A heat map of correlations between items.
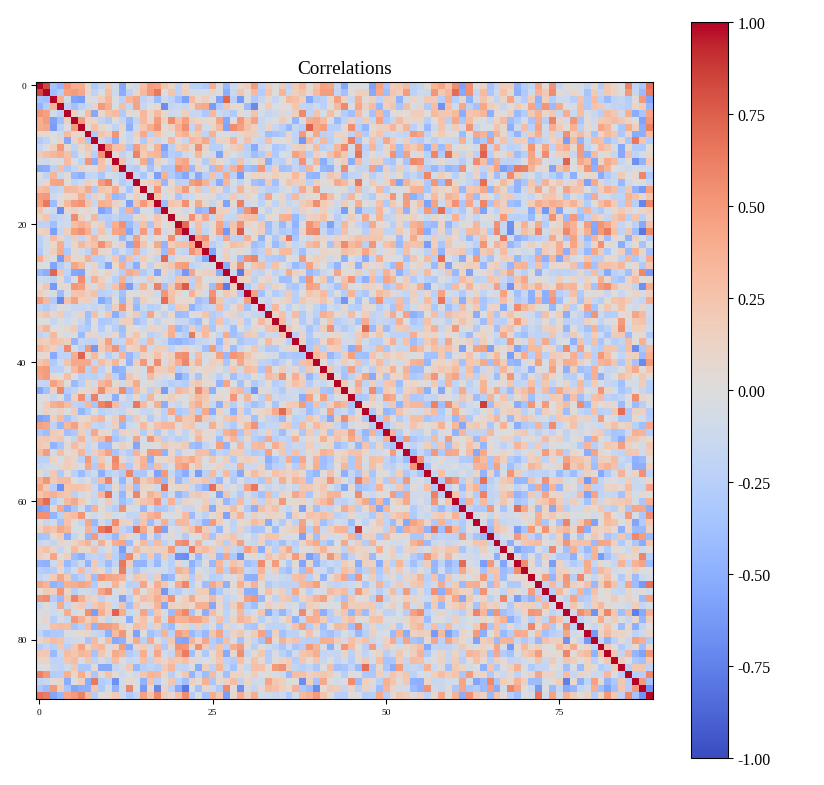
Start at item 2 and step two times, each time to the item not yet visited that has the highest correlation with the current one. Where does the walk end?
87
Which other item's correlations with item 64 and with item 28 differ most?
46
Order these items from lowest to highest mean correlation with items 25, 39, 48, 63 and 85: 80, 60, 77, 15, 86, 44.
80, 86, 60, 44, 77, 15
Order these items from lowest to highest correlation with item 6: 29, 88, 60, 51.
60, 51, 29, 88
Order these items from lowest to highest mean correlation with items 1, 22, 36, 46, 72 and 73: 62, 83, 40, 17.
62, 83, 40, 17
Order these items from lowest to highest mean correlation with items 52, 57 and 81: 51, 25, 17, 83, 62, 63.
25, 63, 51, 83, 62, 17
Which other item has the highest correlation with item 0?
1
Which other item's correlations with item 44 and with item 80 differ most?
12
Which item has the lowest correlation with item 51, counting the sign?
84
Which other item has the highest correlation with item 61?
69
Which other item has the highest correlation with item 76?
11
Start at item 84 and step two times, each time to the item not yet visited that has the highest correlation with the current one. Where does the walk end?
35
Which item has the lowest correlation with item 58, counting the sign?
3
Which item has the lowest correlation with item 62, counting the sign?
27
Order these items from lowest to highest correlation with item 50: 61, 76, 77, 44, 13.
76, 77, 13, 44, 61
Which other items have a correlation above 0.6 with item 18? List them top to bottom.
25, 31, 58
